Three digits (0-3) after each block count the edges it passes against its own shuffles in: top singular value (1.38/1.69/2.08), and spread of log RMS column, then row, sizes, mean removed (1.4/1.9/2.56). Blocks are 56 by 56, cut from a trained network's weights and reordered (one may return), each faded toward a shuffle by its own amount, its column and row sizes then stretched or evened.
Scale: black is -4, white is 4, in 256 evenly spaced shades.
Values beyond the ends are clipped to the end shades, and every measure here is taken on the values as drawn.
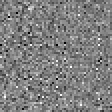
2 1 0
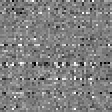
2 1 3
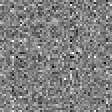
2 2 0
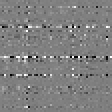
3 1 3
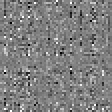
0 3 2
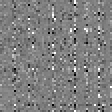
2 3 1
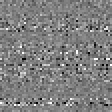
0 1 3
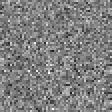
2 1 1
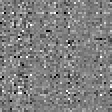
1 3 2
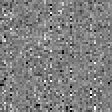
0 3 0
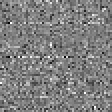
2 0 2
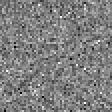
0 0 0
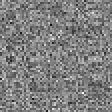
3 0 0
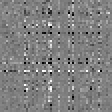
3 3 2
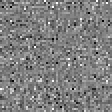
1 1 2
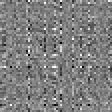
3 3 1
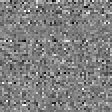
0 1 3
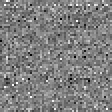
1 2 1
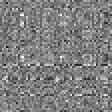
3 0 2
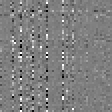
3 3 1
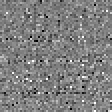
1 0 2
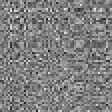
3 1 1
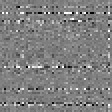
3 1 3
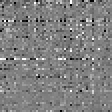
2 2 3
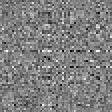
3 1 2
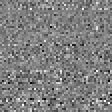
0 0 3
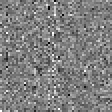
0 2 0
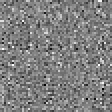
1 2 1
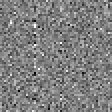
1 1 0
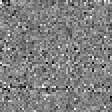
2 1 1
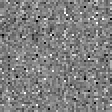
0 2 1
